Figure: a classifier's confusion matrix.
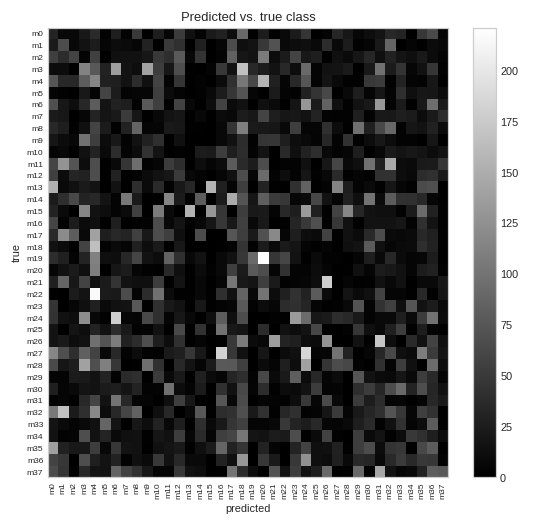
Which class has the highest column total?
m18
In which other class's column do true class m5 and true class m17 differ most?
m4
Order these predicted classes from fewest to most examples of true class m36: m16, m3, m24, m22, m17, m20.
m22, m17, m16, m20, m3, m24
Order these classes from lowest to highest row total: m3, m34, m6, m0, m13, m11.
m0, m34, m13, m6, m11, m3
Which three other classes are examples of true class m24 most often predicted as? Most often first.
m6, m23, m3
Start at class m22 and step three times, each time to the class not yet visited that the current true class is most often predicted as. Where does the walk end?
m19
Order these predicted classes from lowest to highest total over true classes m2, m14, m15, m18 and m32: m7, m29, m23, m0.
m29, m23, m7, m0
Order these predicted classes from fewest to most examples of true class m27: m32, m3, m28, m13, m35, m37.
m37, m28, m13, m32, m3, m35
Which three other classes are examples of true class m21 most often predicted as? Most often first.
m26, m17, m1
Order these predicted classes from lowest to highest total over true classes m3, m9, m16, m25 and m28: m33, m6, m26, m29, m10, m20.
m29, m26, m20, m33, m10, m6
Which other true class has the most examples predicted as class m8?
m11
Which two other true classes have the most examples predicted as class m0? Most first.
m13, m35
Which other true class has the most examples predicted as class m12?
m2
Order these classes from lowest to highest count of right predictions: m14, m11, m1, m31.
m31, m11, m1, m14
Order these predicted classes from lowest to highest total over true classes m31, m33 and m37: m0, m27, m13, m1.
m27, m13, m1, m0
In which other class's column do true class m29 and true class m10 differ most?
m23
